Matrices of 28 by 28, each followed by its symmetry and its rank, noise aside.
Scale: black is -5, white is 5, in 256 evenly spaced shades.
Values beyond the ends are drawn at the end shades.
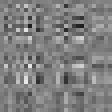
antisymmetric, rank two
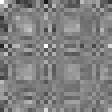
symmetric, rank two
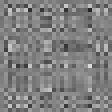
no symmetry, rank two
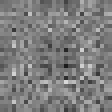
no symmetry, rank three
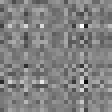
no symmetry, rank two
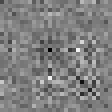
symmetric, rank three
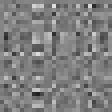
no symmetry, rank three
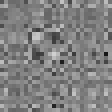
symmetric, rank three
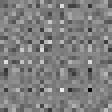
symmetric, rank three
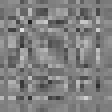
antisymmetric, rank two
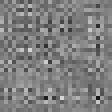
no symmetry, rank three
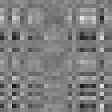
no symmetry, rank one
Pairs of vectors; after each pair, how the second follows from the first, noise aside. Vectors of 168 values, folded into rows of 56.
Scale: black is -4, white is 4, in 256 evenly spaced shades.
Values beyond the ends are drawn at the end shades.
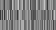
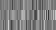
reversed, negated, partly zeroed.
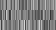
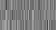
wrapped around, negated, shrunk.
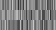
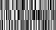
reversed, negated, scaled up.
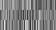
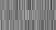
reversed, negated, shrunk.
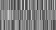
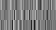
reversed, negated, partly zeroed.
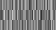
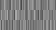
wrapped around, negated, shrunk.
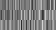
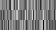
shuffled.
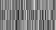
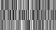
reversed.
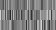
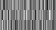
shuffled.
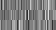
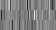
wrapped around, negated, partly zeroed.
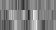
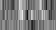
reversed.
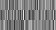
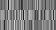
negated.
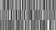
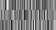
reversed.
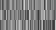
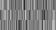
negated, partly zeroed.
